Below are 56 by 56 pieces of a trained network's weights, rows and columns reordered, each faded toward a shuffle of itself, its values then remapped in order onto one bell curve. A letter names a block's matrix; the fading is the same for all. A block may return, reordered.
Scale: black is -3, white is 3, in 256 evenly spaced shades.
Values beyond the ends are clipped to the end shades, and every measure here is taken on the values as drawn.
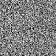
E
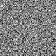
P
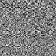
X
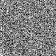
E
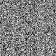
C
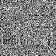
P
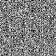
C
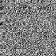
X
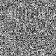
P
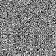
P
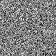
E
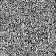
C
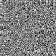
P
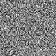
P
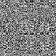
X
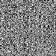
C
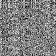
C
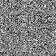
C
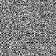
X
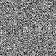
P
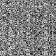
C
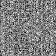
C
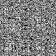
C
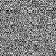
X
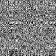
X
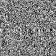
E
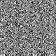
C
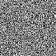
E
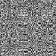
X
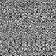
X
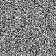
P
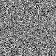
E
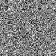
P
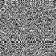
X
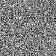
E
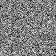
E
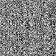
C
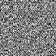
X
